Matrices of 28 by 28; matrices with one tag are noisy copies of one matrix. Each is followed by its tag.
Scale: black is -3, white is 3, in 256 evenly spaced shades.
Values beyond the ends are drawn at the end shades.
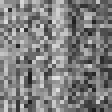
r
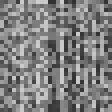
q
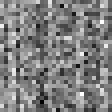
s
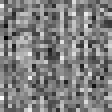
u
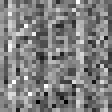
s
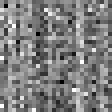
s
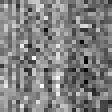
r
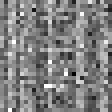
s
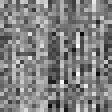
q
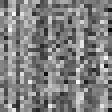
s
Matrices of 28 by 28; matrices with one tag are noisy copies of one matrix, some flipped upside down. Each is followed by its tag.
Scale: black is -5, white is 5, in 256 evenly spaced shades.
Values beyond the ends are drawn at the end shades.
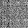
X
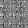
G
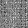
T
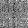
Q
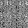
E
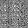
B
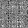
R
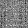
T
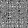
R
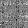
E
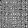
T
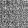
X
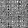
R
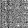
X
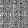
G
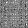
T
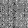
Q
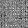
T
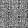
R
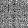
Q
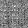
B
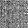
X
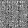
R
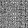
T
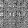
G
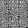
R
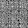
R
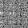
G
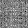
T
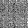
Q
